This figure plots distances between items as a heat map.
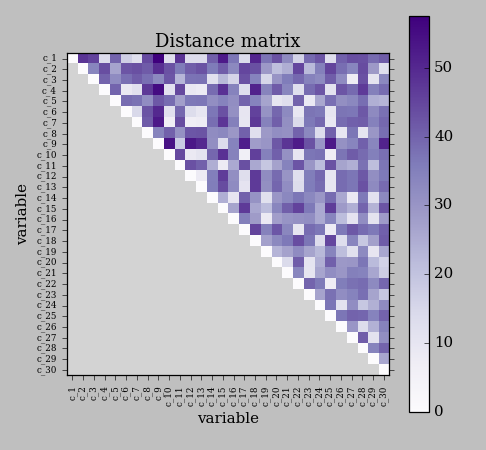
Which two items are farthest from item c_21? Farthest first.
c_9, c_15
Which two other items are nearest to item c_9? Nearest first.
c_15, c_11
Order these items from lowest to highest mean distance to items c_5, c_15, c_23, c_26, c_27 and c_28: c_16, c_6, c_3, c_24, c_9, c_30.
c_24, c_16, c_3, c_30, c_9, c_6
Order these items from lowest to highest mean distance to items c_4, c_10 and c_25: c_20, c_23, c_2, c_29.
c_29, c_23, c_20, c_2
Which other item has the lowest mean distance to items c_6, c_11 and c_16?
c_19
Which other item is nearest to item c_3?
c_27
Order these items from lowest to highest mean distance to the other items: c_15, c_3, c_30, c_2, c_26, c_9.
c_26, c_3, c_30, c_15, c_2, c_9
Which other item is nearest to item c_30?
c_2
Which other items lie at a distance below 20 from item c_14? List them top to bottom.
c_3, c_16, c_19, c_27, c_29
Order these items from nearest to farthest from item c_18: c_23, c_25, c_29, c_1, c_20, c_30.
c_29, c_20, c_23, c_30, c_25, c_1
